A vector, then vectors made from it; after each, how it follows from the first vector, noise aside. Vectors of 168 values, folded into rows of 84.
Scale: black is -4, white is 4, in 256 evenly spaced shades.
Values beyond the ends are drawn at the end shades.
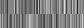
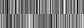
copied.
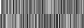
wrapped around.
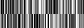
reversed, negated, scaled up.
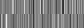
wrapped around, partly zeroed.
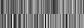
reversed, negated.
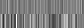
wrapped around, negated, partly zeroed.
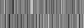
wrapped around, partly zeroed.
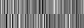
reversed.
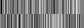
reversed, negated.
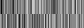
reversed, negated.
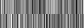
reversed.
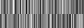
wrapped around.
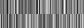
copied.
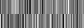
wrapped around.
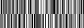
reversed, negated, scaled up.
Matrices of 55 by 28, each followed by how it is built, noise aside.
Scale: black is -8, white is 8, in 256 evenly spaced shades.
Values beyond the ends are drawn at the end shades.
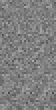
repeating columns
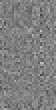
low rank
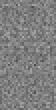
repeating columns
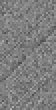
Hankel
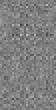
low rank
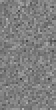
repeating columns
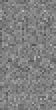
repeating columns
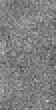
smooth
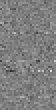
uneven rows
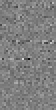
uneven rows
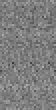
repeating columns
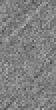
Hankel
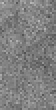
smooth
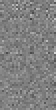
low rank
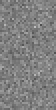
repeating rows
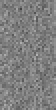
repeating rows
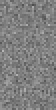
repeating columns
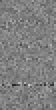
uneven rows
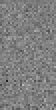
uneven rows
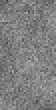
smooth
